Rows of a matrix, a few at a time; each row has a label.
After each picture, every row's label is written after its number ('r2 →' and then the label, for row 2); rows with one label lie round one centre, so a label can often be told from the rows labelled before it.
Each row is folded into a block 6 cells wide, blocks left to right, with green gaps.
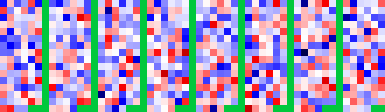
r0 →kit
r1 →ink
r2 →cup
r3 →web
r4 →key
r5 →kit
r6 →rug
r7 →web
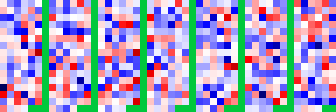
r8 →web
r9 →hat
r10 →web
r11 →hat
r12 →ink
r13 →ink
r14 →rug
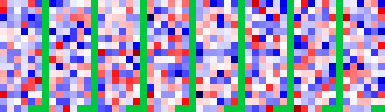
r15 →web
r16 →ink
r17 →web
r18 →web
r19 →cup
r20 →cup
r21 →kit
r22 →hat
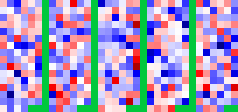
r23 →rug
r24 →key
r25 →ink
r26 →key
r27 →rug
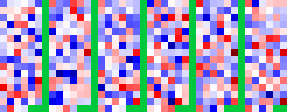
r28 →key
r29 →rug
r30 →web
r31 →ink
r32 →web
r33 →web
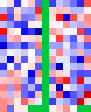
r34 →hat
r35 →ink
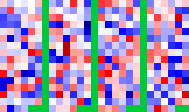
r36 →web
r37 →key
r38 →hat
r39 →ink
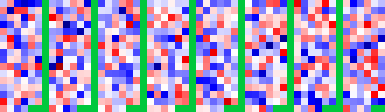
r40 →cup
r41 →hat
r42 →key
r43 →ink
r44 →kit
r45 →rug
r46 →rug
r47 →rug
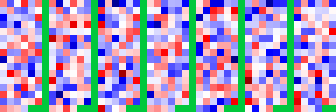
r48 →web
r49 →rug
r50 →kit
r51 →key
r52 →cup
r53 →cup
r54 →kit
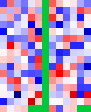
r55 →ink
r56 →hat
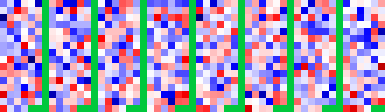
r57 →kit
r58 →cup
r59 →rug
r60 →ink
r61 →kit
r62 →ink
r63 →hat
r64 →ink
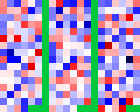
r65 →rug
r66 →cup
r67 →ink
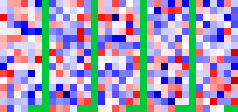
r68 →hat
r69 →ink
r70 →ink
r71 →cup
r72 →web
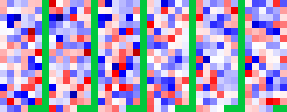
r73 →web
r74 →web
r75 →web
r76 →kit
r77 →hat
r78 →hat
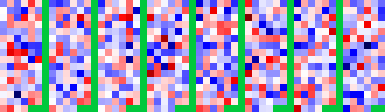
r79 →ink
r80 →ink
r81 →ink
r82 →hat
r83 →kit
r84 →hat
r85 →kit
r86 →rug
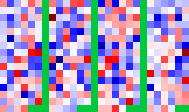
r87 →web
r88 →hat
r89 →kit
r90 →web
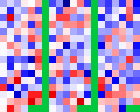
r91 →ink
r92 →kit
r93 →cup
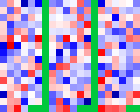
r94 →cup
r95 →rug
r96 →ink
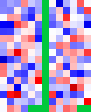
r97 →key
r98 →web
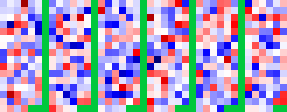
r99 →key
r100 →ink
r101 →web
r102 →hat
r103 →rug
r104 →ink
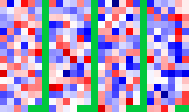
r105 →rug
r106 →key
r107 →kit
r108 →ink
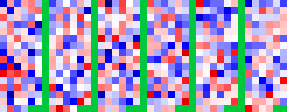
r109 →hat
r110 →ink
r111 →rug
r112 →web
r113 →web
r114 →kit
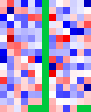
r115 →cup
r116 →hat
